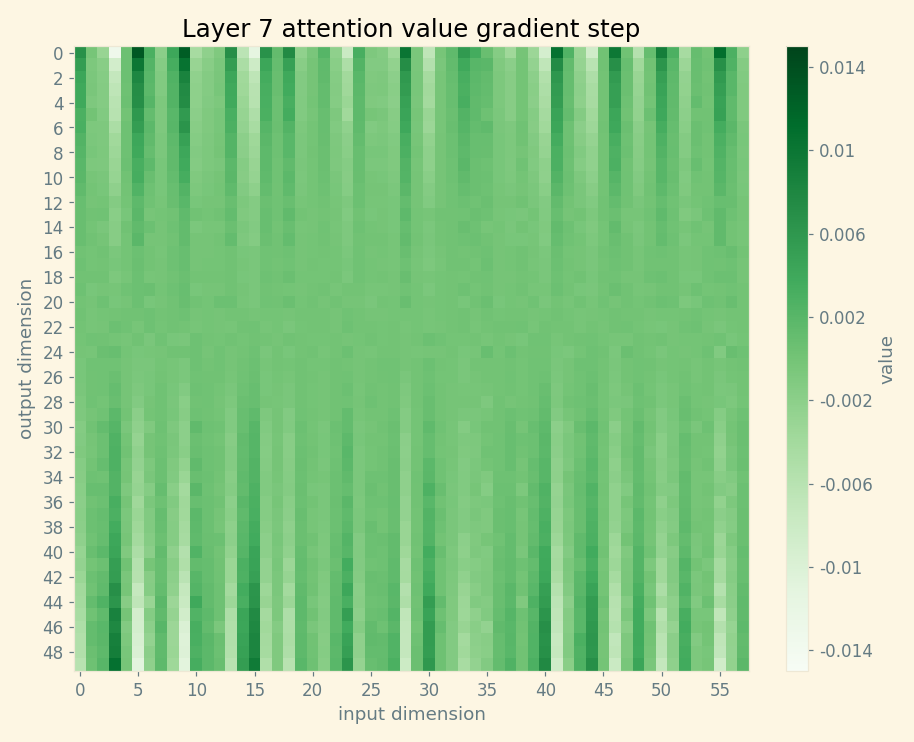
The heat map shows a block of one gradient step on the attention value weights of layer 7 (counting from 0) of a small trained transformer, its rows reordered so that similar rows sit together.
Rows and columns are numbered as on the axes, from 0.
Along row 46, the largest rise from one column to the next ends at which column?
10
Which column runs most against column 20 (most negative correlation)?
49
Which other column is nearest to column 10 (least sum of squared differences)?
39
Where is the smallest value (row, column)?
0, 3
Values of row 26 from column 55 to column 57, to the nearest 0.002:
0 0 0
